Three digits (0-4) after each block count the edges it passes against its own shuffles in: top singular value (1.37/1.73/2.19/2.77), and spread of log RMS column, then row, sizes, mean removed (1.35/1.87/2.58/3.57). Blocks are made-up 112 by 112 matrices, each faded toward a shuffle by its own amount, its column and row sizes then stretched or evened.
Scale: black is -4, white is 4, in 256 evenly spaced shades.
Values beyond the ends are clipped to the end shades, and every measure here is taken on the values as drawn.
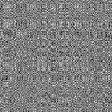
4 2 1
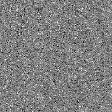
2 2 0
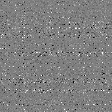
0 1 3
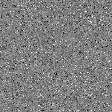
0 0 2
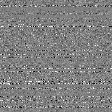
1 0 4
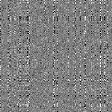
4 4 2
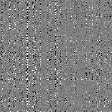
3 4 2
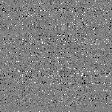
1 2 3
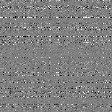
2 2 4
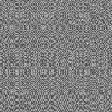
4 2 1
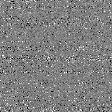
2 1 3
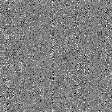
1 3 0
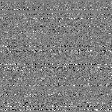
0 1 4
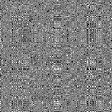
4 3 2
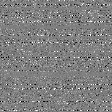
0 0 4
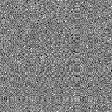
4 0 0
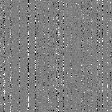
3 4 0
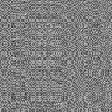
4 1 0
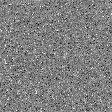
0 0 0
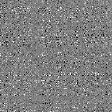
2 3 3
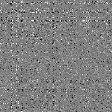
3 2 3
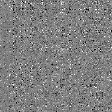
2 3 2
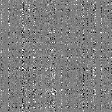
2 4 3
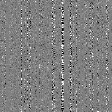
3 4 0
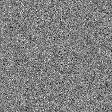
0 1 0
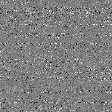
1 1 3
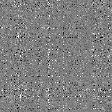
0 3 3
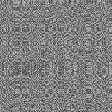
4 0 0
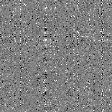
3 3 1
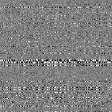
4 1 4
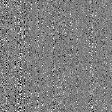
1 4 0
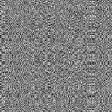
4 3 1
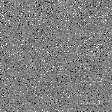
1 1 2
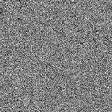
2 1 1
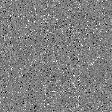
1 2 1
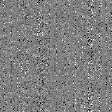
0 4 1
